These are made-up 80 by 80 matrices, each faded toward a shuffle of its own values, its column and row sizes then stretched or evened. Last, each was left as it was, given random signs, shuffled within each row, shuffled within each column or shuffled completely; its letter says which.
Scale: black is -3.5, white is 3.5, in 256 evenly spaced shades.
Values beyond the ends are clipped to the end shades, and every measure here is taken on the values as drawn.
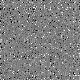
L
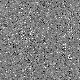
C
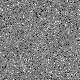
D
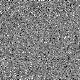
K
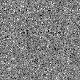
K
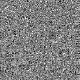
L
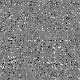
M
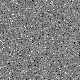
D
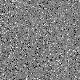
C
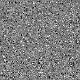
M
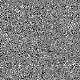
M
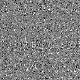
L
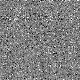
K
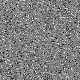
D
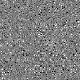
L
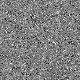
K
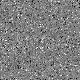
K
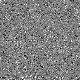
K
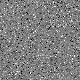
D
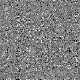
L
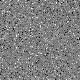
D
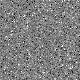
C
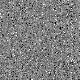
C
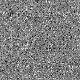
L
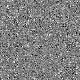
M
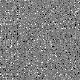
L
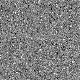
C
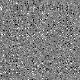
L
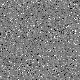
K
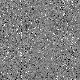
C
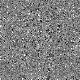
M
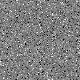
C
